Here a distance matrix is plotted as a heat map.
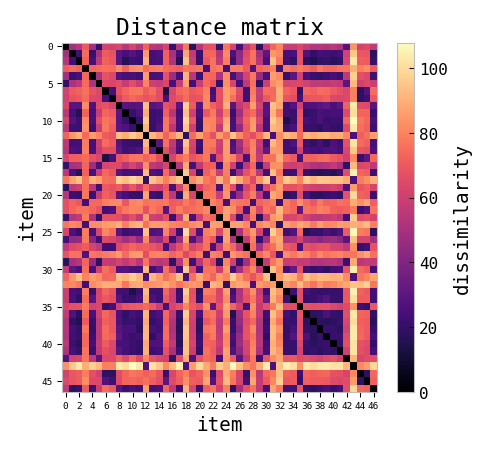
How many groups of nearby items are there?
5
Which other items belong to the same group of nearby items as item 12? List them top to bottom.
18, 31, 43
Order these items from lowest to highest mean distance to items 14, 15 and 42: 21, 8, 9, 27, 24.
27, 9, 8, 21, 24
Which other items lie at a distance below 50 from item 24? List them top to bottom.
3, 21, 28, 32
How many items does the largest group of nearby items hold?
22
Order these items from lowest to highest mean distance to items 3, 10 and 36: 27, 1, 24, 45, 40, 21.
40, 1, 21, 24, 27, 45
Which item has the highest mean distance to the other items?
43
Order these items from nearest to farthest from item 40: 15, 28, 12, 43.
15, 28, 12, 43
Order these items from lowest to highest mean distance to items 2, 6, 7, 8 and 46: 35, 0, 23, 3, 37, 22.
37, 35, 22, 0, 23, 3
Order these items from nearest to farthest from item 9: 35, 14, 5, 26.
14, 26, 5, 35
